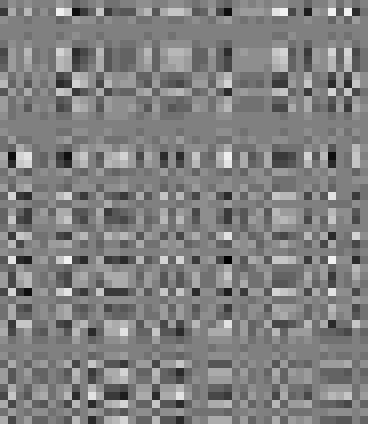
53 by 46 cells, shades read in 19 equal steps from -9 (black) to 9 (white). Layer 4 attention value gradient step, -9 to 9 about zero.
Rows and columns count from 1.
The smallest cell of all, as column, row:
29, 33
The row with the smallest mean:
39
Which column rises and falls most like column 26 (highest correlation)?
37
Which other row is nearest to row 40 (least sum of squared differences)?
22
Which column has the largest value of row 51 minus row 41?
35
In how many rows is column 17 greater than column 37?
20
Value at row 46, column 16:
-5
